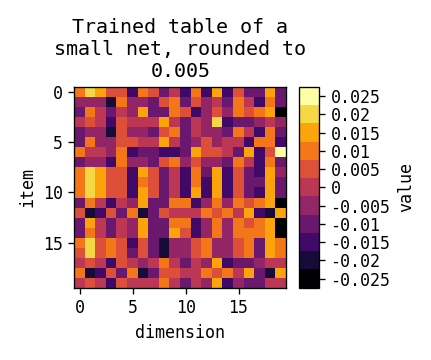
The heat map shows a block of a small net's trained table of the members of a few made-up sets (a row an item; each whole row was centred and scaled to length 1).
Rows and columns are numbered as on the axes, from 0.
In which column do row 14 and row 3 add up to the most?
13
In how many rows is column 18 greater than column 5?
15
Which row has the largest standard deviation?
10
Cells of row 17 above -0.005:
12
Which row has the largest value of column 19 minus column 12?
6
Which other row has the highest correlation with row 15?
16
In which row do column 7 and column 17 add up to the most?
5
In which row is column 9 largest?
14
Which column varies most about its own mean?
19
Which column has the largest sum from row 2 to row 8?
18
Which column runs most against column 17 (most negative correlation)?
11
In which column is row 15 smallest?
8
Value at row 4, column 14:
-0.01
